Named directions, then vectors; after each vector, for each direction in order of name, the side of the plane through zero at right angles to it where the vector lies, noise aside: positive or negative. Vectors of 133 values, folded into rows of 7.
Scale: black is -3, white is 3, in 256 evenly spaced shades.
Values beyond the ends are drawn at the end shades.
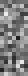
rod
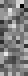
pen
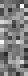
negative, positive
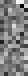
positive, negative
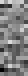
positive, positive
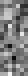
positive, positive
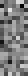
positive, negative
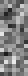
negative, negative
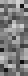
positive, negative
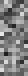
negative, negative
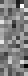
negative, positive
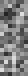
negative, negative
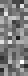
negative, positive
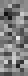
negative, negative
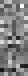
negative, positive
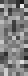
negative, positive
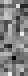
positive, positive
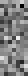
positive, negative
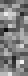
positive, positive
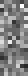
negative, positive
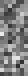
negative, negative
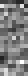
negative, positive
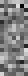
positive, negative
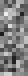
positive, positive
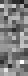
negative, positive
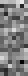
positive, negative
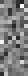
negative, positive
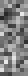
negative, negative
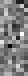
negative, positive
